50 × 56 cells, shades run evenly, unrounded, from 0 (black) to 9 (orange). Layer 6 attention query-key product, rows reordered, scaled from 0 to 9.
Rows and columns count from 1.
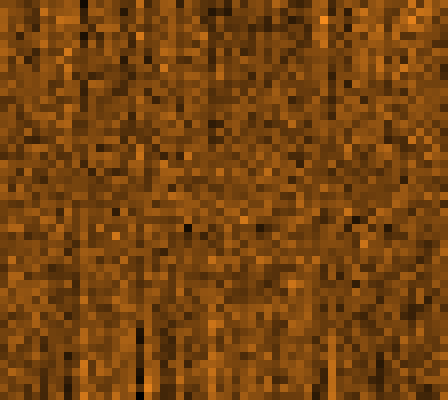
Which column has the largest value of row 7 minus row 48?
9
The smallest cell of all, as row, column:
50, 18
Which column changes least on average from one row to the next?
40
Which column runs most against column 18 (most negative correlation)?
11
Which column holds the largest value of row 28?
31
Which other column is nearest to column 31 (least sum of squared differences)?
7
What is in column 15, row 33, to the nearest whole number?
3
